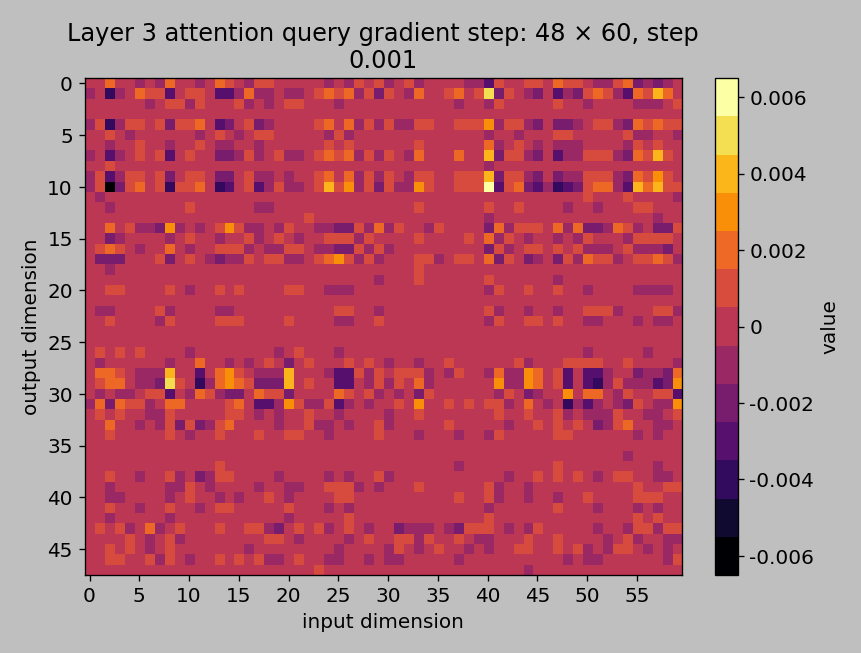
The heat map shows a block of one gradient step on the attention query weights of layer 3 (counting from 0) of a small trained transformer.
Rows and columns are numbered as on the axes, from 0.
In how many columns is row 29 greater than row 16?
20
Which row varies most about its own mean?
10
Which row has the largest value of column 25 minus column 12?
17
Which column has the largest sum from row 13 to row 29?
8
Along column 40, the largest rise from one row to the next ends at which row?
1
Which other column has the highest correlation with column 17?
48
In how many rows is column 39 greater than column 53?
10
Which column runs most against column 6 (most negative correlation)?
31
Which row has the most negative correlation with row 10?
0
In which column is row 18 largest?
33
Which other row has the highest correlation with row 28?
29
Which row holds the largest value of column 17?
30
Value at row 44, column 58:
-0.001
